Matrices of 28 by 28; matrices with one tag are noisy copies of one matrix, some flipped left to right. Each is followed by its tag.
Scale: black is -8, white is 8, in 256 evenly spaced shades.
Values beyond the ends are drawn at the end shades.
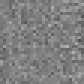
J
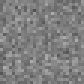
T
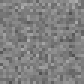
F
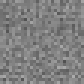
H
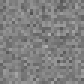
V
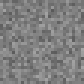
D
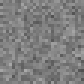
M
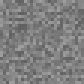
H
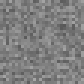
H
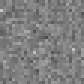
D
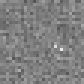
H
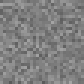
F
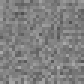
H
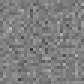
V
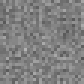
H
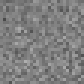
T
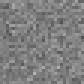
F
